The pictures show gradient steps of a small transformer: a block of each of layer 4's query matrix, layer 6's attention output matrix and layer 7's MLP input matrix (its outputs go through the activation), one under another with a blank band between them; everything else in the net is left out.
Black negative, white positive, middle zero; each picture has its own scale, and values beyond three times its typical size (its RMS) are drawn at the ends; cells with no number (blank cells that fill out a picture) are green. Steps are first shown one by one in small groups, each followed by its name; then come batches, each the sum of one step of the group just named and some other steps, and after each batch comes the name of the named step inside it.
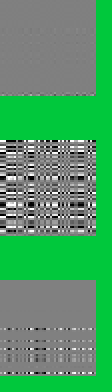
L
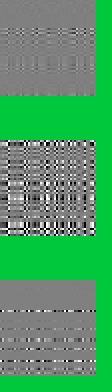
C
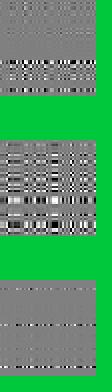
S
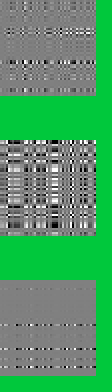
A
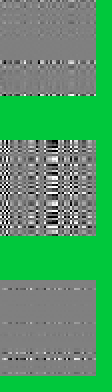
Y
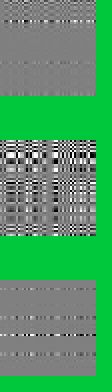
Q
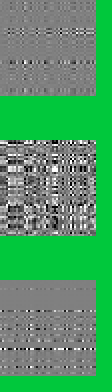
A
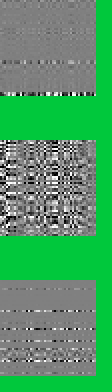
Y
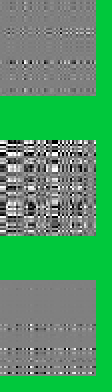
A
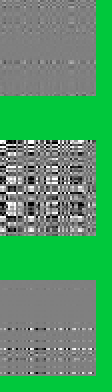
L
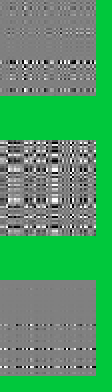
A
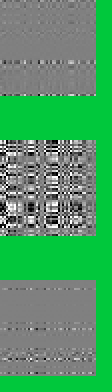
Y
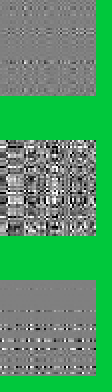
L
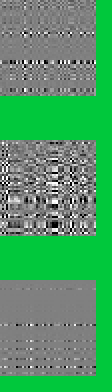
S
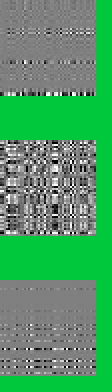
A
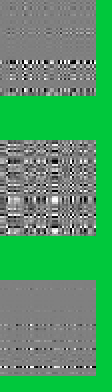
S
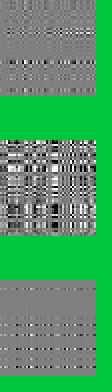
A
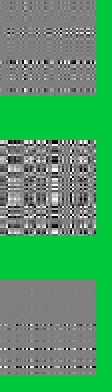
A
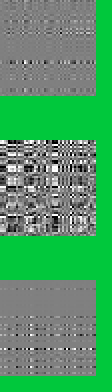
A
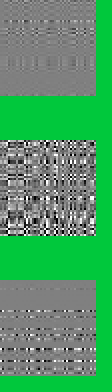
C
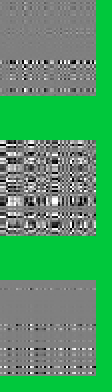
S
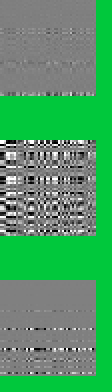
L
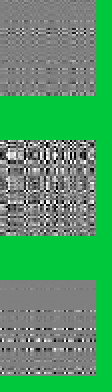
Q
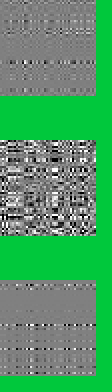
L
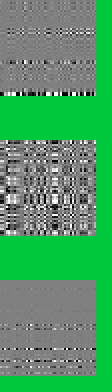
A
